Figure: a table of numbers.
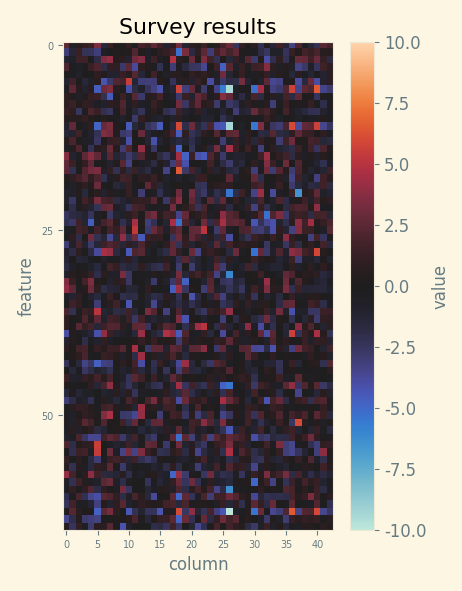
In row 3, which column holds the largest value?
32
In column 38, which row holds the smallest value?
3
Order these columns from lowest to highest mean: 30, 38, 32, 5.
30, 5, 32, 38
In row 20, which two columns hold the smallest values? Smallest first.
37, 26
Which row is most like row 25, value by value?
41
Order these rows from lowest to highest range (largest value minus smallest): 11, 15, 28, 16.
16, 15, 28, 11
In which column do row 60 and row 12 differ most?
26
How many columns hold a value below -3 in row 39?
5
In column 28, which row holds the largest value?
5
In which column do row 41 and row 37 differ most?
11
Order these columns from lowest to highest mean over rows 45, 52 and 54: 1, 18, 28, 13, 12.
1, 12, 13, 28, 18
